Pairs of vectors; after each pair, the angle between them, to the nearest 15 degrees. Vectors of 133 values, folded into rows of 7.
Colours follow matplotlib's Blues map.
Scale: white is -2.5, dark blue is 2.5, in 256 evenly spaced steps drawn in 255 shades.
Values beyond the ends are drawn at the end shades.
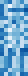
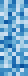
105 degrees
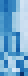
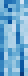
60 degrees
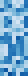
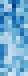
135 degrees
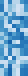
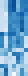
90 degrees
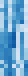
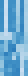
90 degrees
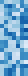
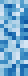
15 degrees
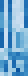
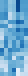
120 degrees
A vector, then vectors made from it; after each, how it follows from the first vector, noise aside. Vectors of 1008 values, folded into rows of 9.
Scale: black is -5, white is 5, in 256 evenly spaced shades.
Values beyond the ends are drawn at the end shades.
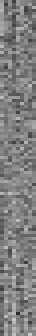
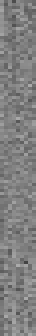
shrunk.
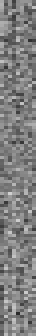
copied.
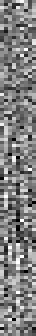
wrapped around, negated, scaled up.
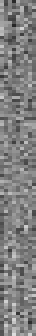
copied.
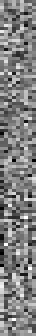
wrapped around, negated, scaled up.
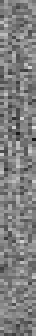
wrapped around, negated.
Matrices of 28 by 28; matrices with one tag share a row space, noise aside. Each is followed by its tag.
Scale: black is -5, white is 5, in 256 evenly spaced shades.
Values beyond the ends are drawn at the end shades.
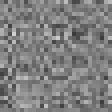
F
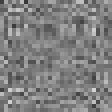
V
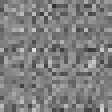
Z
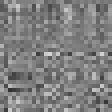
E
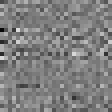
F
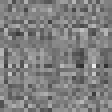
V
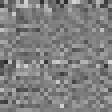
F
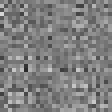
V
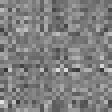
F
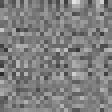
F
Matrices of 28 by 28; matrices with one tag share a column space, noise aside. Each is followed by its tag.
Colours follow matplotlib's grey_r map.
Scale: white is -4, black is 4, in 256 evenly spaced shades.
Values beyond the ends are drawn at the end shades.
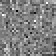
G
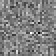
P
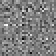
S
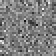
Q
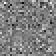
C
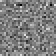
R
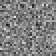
R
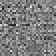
S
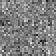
Q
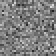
R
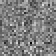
Q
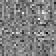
P
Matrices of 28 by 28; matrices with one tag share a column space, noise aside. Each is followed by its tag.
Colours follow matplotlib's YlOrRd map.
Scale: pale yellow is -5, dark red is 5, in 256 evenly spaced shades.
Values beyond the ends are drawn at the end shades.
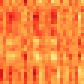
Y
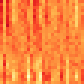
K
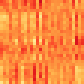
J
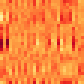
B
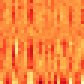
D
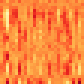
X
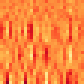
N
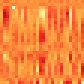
X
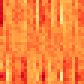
K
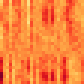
K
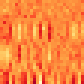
N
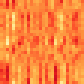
J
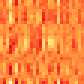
B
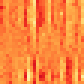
K
